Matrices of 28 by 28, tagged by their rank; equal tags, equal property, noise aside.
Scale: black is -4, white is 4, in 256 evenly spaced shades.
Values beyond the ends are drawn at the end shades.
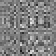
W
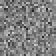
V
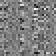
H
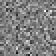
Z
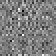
H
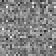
V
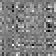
W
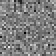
V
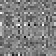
H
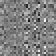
W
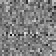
V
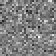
V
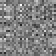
H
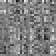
W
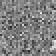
V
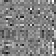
H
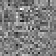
H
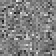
V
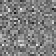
Z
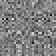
Z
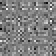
H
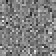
V
